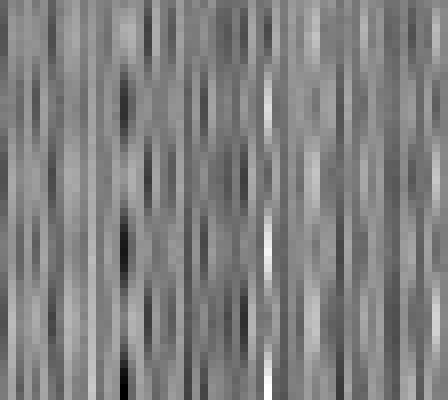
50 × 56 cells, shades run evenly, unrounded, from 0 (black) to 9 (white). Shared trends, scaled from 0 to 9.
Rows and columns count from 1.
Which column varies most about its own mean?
34
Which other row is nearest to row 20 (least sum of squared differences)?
25
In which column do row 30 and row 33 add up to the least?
16
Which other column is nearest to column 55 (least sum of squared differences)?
40
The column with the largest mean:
12
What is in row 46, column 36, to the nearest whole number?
3
